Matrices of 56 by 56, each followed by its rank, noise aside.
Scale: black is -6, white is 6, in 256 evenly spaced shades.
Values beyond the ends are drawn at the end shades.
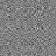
four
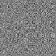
six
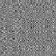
seven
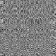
six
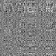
five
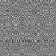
five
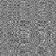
five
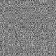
seven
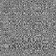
six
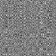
five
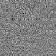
seven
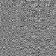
seven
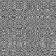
six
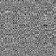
six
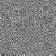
seven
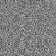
six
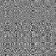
five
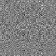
seven
